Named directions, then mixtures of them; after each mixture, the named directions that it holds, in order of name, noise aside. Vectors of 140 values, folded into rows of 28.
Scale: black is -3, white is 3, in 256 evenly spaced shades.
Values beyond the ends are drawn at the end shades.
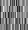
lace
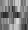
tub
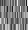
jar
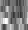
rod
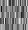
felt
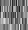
jar, lace, rod.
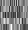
lace, rod, tub.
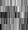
felt, rod, tub.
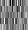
felt, jar, lace.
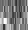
jar, rod.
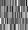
jar.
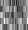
felt, lace, rod.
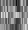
lace, tub.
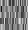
felt.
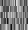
jar, lace, rod.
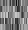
felt, lace, tub.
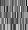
jar.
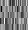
felt, lace.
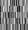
lace.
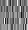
felt, jar.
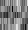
jar, tub.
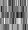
felt, rod, tub.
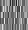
felt, jar, lace.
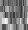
rod.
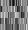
felt, lace, tub.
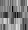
jar, rod, tub.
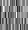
lace.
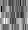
felt, rod.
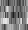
rod.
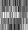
lace, tub.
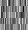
felt, lace.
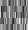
felt, lace.
